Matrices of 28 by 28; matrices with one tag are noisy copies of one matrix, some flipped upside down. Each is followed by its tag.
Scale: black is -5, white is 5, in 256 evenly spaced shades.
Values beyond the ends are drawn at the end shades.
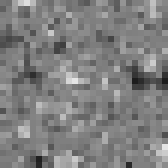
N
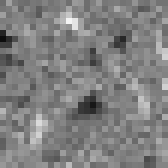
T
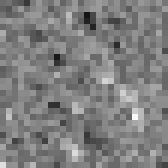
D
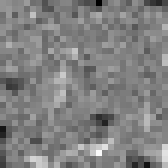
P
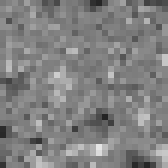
P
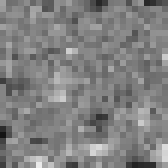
P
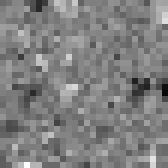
N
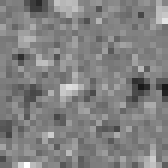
N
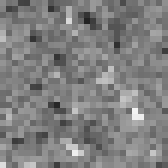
D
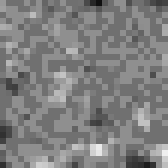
P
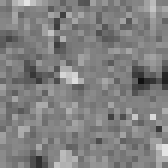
N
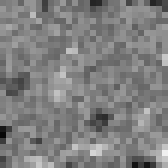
P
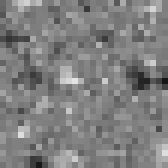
N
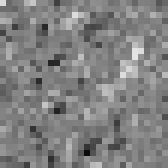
D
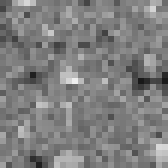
N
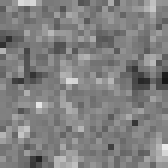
N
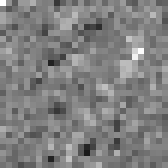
D
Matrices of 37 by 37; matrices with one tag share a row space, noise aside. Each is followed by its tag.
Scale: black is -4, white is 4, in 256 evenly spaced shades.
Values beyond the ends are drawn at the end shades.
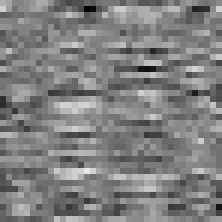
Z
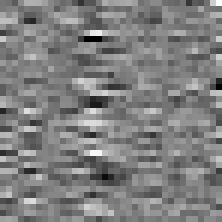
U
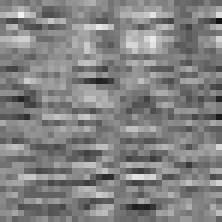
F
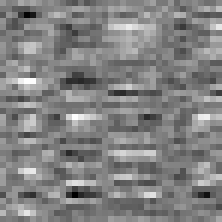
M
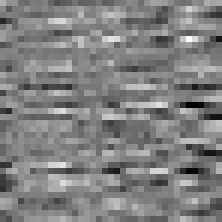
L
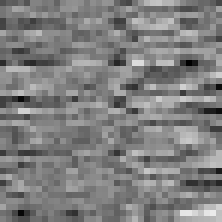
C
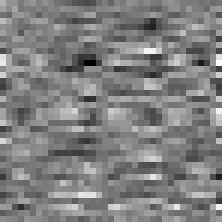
Z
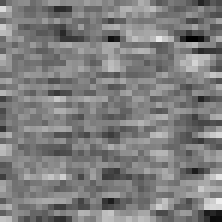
L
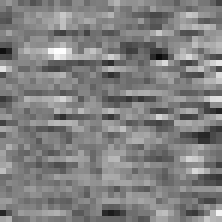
L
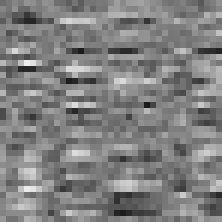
M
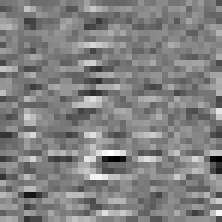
U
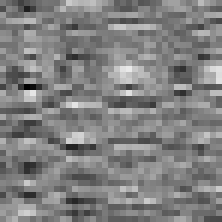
M
